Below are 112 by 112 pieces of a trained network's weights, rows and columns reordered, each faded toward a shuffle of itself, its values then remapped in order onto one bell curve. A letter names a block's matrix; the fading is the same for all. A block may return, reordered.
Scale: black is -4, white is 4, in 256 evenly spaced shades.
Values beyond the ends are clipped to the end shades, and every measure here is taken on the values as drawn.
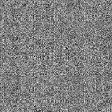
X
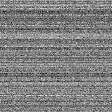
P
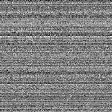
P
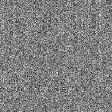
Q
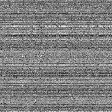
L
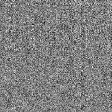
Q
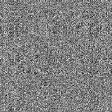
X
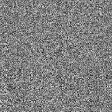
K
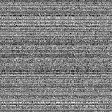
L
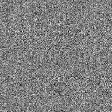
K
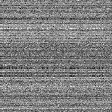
P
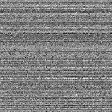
L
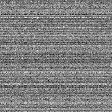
L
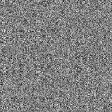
K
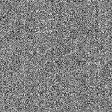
X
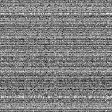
L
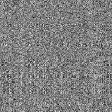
X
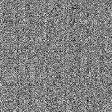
Q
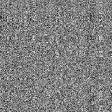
Q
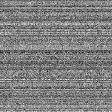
L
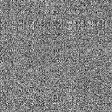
X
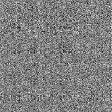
X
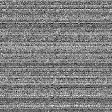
P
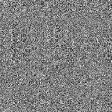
Q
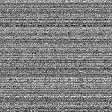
L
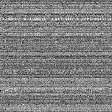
L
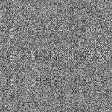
K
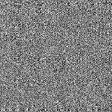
K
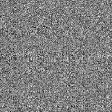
Q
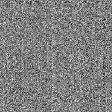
Q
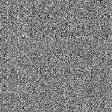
Q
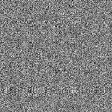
K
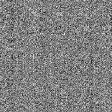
Q
